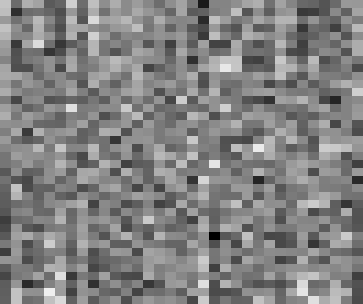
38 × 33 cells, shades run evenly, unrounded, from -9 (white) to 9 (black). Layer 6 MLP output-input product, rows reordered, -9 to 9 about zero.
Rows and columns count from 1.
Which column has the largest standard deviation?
19
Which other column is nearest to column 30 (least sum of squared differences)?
25
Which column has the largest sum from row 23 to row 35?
1
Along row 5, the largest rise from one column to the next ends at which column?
8
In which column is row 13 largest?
31
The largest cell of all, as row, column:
30, 20
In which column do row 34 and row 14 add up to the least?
21
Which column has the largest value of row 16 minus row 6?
4
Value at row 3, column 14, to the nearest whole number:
0
